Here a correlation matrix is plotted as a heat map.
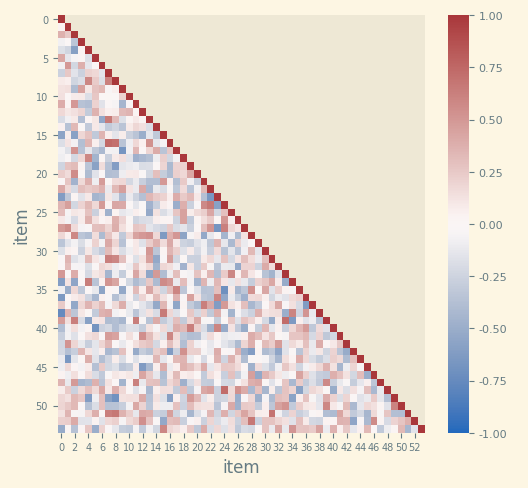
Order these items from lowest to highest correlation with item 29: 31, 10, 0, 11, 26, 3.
0, 3, 31, 10, 11, 26
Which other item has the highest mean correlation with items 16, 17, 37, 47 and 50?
11
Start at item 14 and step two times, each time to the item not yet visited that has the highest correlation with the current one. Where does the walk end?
39
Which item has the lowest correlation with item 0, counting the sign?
38
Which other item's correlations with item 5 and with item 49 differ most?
19
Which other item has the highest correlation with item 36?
23
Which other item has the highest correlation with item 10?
12
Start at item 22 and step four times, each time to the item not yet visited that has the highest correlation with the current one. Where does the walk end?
18
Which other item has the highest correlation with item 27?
24
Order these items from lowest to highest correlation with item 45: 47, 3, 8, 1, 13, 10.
13, 10, 8, 3, 47, 1
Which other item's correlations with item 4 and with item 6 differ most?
49
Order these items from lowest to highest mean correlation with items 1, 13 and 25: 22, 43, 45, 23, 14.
43, 14, 23, 45, 22
